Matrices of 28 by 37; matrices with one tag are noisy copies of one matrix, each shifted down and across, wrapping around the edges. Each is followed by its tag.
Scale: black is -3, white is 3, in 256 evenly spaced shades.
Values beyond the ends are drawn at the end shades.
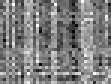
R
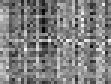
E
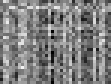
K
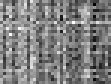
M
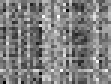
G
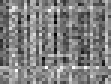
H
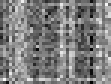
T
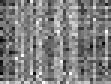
E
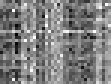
T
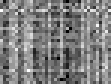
E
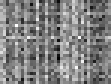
G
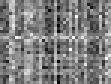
K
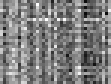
M
